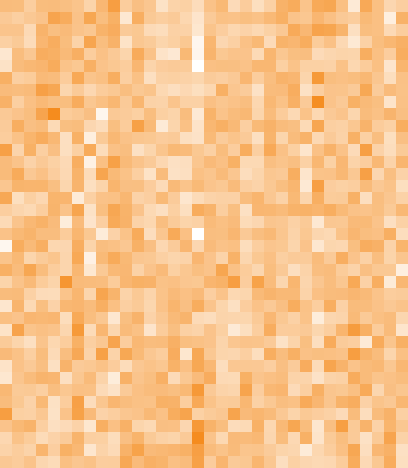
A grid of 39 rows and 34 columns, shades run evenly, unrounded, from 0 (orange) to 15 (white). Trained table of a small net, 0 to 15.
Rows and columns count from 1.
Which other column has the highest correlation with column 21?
8
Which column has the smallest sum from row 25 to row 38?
17
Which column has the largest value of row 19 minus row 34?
27
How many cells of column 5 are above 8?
17
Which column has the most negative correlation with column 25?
16
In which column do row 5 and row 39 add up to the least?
12
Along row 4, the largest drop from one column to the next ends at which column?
18
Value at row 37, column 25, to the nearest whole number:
10
